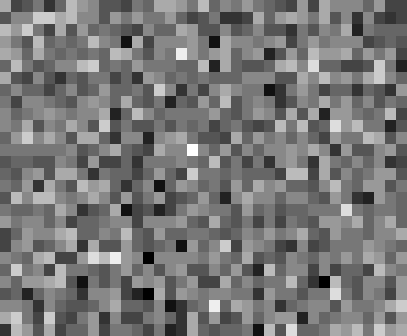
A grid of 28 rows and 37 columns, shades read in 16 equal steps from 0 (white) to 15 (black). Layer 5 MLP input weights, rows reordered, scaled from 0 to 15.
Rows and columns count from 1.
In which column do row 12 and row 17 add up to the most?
21
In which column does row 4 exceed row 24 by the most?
27
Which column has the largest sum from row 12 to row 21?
13
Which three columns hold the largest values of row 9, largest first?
16, 26, 2
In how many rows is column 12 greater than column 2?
16
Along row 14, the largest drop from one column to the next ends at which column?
30
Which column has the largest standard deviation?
17
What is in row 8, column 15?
3
